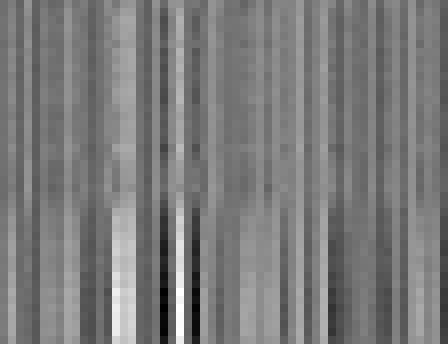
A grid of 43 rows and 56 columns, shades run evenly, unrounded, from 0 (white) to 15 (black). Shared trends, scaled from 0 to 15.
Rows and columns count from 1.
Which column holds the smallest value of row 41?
23
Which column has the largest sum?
21
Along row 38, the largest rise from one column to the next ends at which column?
24
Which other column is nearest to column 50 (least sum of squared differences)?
37
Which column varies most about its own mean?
15
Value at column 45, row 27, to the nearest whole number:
8
